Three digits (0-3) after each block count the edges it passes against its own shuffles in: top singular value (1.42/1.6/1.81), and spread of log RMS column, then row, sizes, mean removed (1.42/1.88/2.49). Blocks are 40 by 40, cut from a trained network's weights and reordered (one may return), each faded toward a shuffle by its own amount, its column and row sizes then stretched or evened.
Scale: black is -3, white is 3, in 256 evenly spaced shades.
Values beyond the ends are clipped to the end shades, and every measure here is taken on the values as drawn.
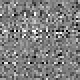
1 2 2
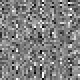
2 3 0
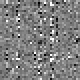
0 3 0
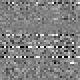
3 0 3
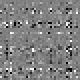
0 3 3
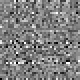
1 1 3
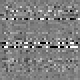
3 0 3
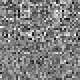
2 0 2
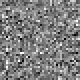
1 1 1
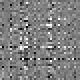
3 3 2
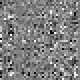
0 3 1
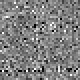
0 0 2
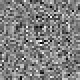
2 1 0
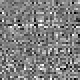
2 0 3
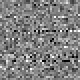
1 0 2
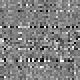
3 1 3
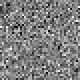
0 0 0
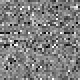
1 0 2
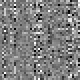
1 3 1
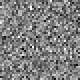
0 0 0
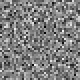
2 0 0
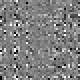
2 3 2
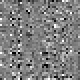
1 3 2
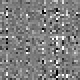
0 3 2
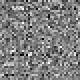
2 1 2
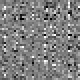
2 3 2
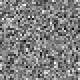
1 0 0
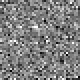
0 0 1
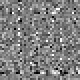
1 1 2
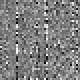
1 3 0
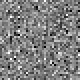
0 2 0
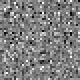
0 2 1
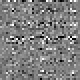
1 2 3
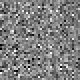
1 2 1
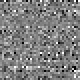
0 1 3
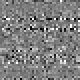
2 1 3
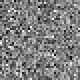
0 1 0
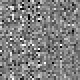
0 3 0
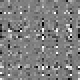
2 3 3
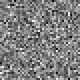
0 0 0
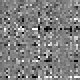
3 3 2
